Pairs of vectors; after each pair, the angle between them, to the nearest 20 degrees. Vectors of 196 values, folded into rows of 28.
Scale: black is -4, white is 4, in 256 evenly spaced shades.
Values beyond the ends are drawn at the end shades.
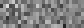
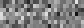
80 degrees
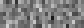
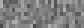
60 degrees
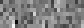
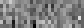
100 degrees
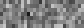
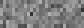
140 degrees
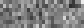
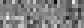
100 degrees
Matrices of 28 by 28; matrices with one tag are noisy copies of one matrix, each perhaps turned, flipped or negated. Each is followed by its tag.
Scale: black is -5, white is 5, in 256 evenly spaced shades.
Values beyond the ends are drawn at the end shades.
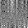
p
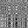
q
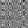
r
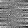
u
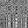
q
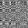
r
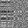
q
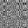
r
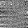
p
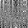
p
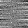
u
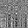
q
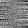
u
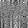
p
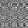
r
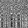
q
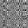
r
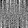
u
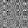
r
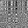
q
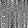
p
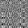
r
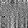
p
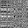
q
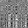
q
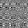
r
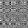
r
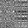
q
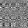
r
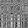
q
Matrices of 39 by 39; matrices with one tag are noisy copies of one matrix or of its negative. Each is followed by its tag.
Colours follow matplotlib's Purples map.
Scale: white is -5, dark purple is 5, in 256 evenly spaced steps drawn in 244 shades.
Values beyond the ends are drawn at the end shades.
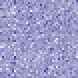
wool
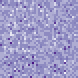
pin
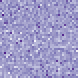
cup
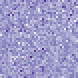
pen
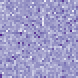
pen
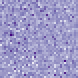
pin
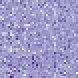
pin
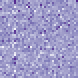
wool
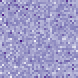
cup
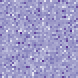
pen
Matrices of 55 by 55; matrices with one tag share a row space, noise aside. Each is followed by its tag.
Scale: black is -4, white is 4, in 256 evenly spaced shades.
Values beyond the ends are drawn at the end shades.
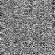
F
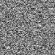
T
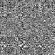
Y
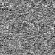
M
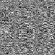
M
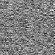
M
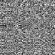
Y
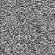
T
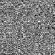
Y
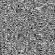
T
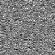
F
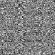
Y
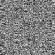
F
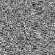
T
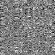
F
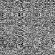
Y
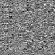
M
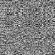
Y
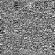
F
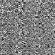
Y
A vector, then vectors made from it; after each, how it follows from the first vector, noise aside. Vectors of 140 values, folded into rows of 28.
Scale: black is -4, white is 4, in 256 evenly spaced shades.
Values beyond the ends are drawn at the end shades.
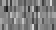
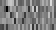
sign-scrambled.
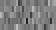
reversed, partly zeroed.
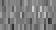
reversed, partly zeroed.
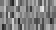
wrapped around, negated.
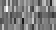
negated.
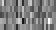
reversed, negated.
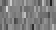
negated, partly zeroed.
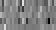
reversed, partly zeroed.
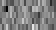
sign-scrambled.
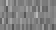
wrapped around, negated, shrunk.
